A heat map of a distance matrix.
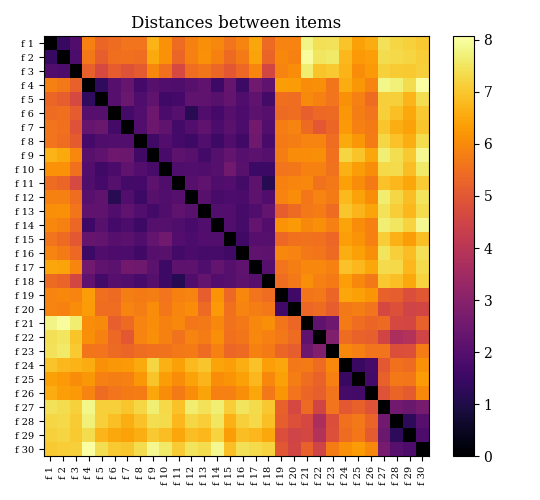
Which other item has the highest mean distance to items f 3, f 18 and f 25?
f 30
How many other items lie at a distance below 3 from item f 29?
3
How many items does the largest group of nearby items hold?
15
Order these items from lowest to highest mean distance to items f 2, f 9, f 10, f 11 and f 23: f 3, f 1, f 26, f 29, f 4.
f 4, f 3, f 1, f 26, f 29
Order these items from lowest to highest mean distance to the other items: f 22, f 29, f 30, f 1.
f 22, f 29, f 1, f 30
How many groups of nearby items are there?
6
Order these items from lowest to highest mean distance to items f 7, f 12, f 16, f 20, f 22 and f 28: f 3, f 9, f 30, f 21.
f 9, f 21, f 30, f 3
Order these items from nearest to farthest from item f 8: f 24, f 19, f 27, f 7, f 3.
f 7, f 3, f 19, f 24, f 27
